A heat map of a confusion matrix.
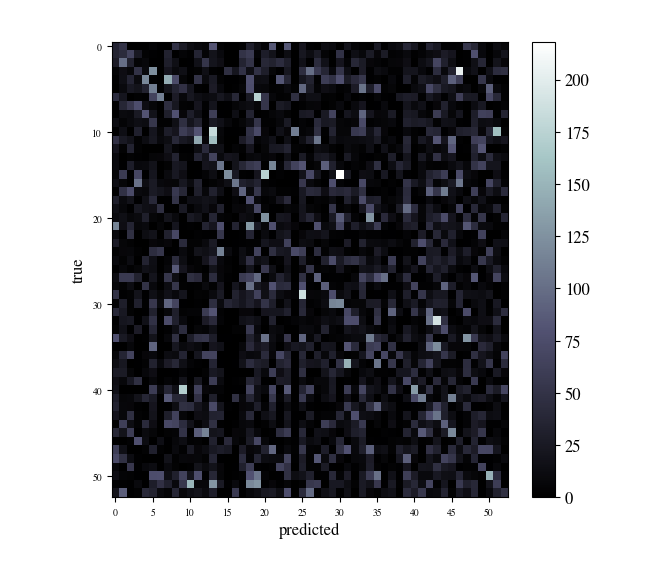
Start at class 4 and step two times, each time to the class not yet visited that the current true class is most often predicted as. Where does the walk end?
3
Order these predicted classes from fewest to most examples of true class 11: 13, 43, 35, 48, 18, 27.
35, 18, 48, 43, 27, 13
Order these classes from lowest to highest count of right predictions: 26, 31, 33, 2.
33, 2, 26, 31
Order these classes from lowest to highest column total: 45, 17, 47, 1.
17, 47, 1, 45
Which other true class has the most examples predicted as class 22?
4
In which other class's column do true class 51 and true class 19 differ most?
10
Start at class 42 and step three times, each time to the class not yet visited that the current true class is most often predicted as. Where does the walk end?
32
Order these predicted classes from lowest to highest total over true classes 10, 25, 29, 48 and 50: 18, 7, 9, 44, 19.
7, 44, 9, 18, 19
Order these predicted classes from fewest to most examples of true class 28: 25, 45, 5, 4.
5, 45, 4, 25
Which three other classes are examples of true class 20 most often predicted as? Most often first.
34, 30, 44
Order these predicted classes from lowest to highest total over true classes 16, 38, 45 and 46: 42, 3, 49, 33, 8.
8, 49, 42, 33, 3
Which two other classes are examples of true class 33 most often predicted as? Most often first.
44, 18
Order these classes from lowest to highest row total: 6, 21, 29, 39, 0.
39, 0, 29, 6, 21
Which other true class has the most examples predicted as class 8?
26
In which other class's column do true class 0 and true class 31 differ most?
37
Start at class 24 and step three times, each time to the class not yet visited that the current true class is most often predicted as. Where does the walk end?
18
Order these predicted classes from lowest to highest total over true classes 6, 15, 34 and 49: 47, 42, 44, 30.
44, 42, 47, 30
